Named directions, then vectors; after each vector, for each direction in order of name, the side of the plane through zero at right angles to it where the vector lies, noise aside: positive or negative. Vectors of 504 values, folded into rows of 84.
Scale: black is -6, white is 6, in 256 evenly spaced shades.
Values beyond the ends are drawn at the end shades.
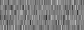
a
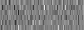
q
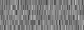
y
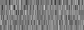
negative, positive, positive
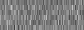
negative, negative, positive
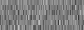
positive, positive, negative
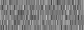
negative, positive, negative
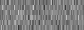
positive, negative, positive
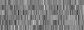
positive, positive, negative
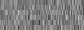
positive, negative, positive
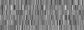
negative, positive, positive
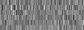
negative, positive, positive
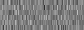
negative, negative, negative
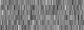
negative, positive, negative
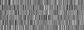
positive, positive, positive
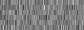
positive, positive, positive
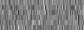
positive, positive, negative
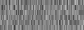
negative, positive, positive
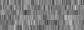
positive, negative, negative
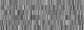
negative, positive, negative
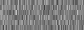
negative, negative, negative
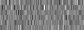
negative, positive, positive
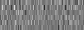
positive, negative, negative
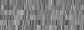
positive, negative, positive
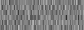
negative, positive, negative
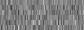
positive, positive, negative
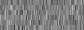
negative, negative, positive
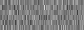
positive, positive, positive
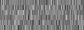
positive, negative, positive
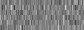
negative, positive, positive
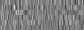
positive, negative, negative
